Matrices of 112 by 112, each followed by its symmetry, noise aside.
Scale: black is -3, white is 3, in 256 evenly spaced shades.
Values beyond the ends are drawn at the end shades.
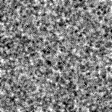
symmetric across the other diagonal.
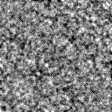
symmetric across the other diagonal.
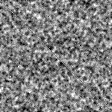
same after a half turn.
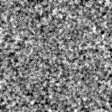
antisymmetric.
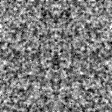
mirrored left to right.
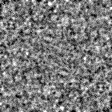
same after a half turn.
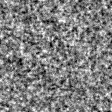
antisymmetric.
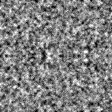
mirrored top to bottom.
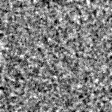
antisymmetric.
